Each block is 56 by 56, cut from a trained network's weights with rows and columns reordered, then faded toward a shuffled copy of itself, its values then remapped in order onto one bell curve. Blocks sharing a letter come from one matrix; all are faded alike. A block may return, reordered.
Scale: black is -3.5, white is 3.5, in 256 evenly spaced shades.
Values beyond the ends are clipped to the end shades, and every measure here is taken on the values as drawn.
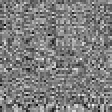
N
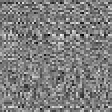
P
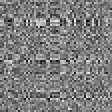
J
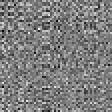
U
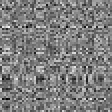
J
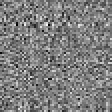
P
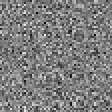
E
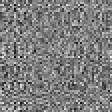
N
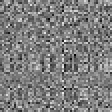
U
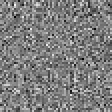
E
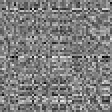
J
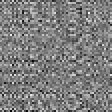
U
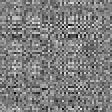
U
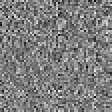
E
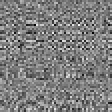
J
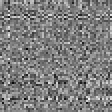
P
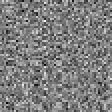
E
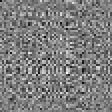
U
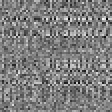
J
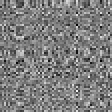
U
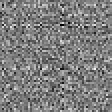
N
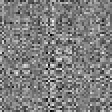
U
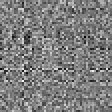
P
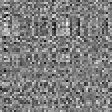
U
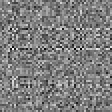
P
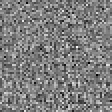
E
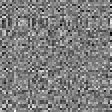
U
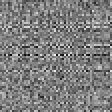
J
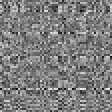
J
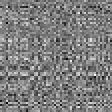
U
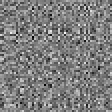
U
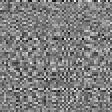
J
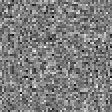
E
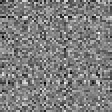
P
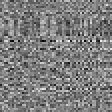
J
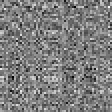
N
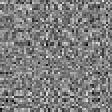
U
